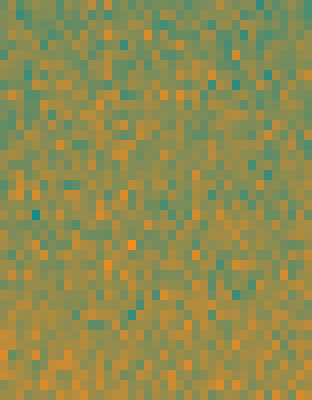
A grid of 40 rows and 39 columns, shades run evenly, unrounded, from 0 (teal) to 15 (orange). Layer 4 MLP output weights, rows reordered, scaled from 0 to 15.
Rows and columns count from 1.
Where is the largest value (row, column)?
25, 17
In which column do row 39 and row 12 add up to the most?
30
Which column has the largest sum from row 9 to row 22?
13
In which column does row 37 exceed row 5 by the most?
16
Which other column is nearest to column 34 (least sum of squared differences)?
4
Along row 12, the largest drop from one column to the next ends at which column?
7
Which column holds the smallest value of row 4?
31
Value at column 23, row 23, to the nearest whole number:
6
